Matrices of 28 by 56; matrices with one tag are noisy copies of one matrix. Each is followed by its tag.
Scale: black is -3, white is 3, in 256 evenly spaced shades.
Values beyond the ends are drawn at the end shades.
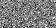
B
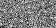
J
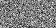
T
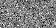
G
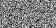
B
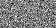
J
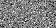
J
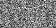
J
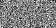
B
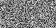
T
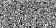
B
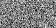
B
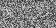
G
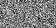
G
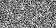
G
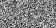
B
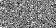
T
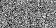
B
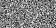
G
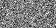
G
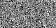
B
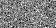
J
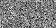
B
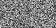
T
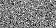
J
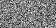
J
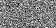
T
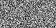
T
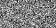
G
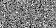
B
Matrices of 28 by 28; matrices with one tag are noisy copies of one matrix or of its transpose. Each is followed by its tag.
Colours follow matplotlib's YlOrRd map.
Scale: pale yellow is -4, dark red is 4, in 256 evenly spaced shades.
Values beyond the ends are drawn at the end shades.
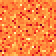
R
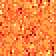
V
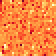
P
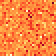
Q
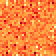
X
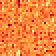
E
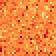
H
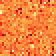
V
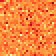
Q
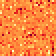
V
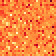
H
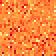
Q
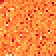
Q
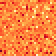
H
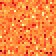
H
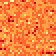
V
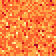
H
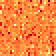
V
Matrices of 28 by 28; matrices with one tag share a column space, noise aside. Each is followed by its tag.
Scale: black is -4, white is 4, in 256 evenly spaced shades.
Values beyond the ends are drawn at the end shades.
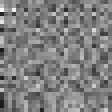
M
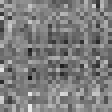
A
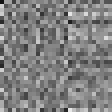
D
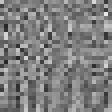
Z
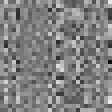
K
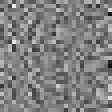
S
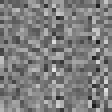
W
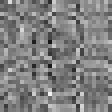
A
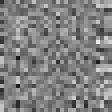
W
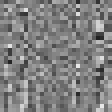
Z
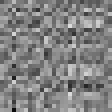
M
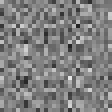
D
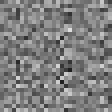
K
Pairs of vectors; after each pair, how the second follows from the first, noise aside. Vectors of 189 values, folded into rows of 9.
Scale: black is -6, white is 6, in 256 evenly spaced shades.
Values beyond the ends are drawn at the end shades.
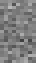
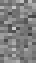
wrapped around, negated.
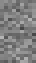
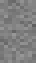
reversed, negated, shrunk.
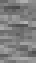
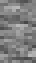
negated.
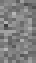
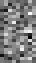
reversed, scaled up.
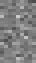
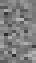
wrapped around, negated.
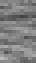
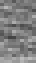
wrapped around, negated.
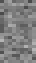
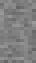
reversed, shrunk.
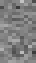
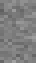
reversed, shrunk.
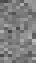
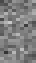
wrapped around, negated.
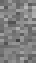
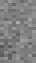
reversed, negated, shrunk.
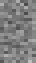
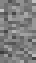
wrapped around, negated.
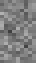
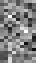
reversed, negated, scaled up.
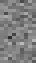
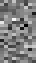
reversed, scaled up.
